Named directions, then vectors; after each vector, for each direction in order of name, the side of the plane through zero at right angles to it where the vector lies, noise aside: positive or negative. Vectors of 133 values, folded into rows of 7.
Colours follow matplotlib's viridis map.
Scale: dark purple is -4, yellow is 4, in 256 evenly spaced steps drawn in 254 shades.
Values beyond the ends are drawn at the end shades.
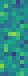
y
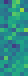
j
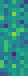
positive, positive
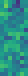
negative, positive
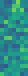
positive, negative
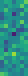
negative, negative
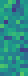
negative, positive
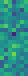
negative, negative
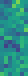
positive, negative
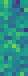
negative, positive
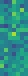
positive, positive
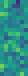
negative, positive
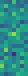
positive, positive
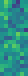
negative, positive
